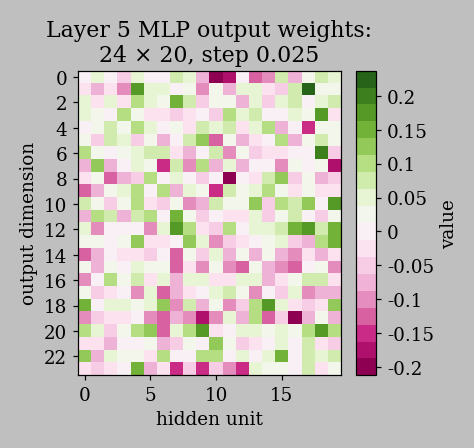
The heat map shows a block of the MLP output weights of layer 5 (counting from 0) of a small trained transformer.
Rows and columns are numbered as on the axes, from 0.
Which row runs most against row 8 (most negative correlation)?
3
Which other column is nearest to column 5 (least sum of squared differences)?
1
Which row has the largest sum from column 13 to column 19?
12
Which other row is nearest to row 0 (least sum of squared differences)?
13
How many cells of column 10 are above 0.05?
4
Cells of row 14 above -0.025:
6
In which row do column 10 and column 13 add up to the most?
10
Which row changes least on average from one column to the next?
21
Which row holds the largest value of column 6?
18
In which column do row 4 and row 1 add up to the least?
15
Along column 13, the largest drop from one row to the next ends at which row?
17
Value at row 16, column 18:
0.075
